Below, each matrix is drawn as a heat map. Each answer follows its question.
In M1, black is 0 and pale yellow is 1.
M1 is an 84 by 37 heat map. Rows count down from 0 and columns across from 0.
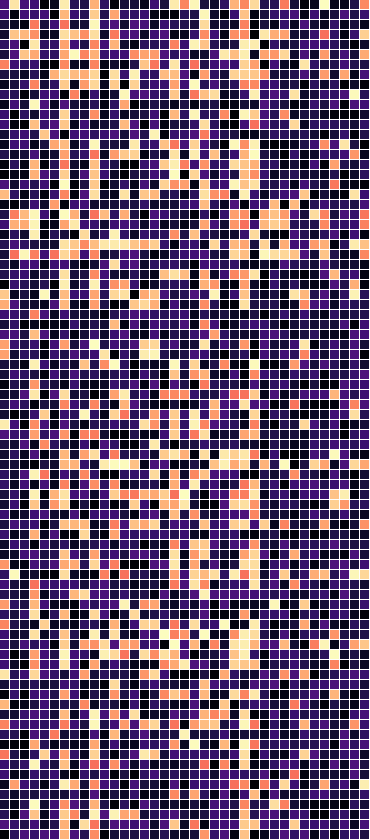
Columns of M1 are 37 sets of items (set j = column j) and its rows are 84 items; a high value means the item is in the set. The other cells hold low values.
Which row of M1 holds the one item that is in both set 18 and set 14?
49
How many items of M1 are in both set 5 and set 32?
3
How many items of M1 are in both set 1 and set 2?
4
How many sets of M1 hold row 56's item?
9
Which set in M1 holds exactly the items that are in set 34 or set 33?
16
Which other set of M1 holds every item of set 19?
17
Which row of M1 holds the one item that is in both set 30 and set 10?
35
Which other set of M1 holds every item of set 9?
24
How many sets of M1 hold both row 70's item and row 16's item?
0
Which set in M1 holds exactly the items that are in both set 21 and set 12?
35
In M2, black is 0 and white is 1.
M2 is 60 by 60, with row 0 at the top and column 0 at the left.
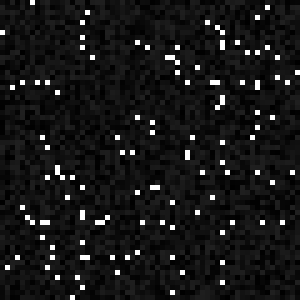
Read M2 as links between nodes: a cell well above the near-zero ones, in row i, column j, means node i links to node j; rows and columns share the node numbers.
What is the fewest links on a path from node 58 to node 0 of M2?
7
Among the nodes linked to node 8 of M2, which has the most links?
node 44
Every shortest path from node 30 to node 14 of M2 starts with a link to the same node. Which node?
node 37
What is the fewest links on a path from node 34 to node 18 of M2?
2
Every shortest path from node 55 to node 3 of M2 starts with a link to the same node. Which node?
node 11
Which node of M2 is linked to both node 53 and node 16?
node 9
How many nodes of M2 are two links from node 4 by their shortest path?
8
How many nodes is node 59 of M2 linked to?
1
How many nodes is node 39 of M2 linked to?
2
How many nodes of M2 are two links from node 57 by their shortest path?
8
